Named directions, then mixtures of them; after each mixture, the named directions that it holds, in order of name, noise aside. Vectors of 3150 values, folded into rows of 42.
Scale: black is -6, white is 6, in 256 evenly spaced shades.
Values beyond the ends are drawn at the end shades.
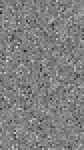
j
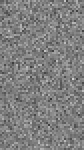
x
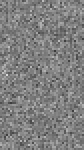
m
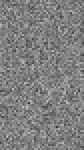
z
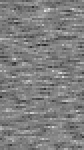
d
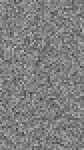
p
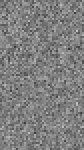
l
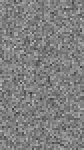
p.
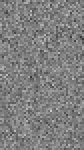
m, x, z.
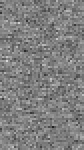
d, j.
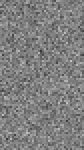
j, z.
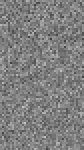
l, m, z.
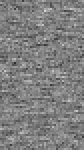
d, m.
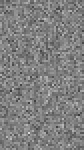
l, x, z.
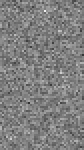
d, p, z.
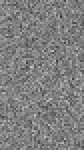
x, z.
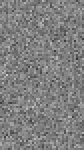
m.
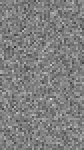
p, x.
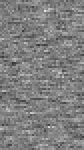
d, x.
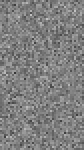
l, m, z.
